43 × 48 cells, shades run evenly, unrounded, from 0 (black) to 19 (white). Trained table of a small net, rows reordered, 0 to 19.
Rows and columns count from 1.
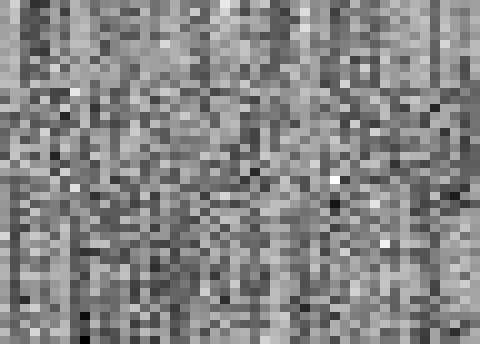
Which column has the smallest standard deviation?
32
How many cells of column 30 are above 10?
23
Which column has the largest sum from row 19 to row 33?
28
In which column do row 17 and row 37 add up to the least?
26
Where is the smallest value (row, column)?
43, 9
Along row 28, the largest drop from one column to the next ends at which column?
11
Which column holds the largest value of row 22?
7
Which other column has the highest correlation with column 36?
21
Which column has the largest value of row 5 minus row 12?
22
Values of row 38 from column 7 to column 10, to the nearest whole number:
12 6 8 8
